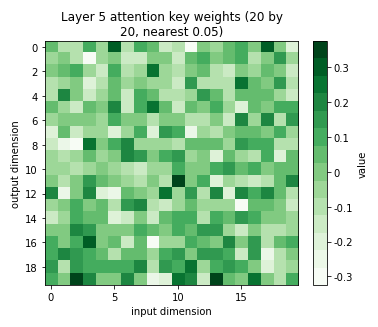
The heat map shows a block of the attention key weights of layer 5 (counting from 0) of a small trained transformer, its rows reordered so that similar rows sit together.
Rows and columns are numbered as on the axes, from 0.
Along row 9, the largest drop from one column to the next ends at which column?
18
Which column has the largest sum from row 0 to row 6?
5
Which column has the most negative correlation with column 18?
6
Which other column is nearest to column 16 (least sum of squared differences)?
13
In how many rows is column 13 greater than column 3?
8
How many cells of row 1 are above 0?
5
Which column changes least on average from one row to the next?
4
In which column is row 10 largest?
14
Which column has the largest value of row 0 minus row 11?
17
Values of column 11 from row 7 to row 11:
-0.25 0.05 -0.05 0 0
